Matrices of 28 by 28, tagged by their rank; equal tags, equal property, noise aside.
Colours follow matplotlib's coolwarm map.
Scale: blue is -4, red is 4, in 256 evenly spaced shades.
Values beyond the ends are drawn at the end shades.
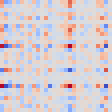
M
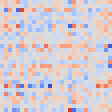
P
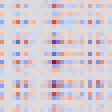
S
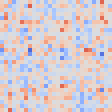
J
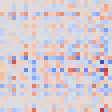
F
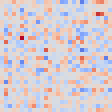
J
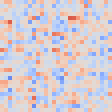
J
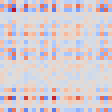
S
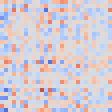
F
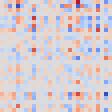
F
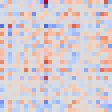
F
